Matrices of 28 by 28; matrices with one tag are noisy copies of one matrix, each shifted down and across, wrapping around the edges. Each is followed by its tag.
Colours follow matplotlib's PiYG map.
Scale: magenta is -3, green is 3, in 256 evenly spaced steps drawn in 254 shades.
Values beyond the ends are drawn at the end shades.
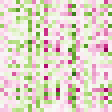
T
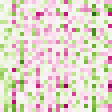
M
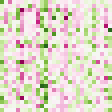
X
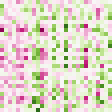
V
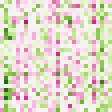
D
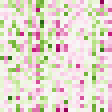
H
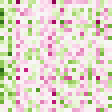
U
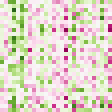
U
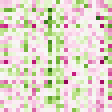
U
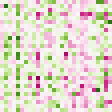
V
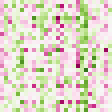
X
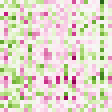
M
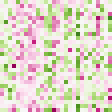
V
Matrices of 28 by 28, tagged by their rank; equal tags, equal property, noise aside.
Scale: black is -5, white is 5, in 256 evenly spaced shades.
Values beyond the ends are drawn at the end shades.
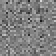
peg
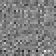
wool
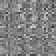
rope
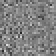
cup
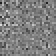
peg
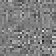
cup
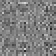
cup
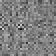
cup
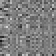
wool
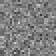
peg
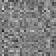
wool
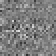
wool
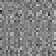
wool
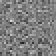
wool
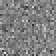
peg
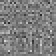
peg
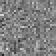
peg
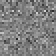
peg
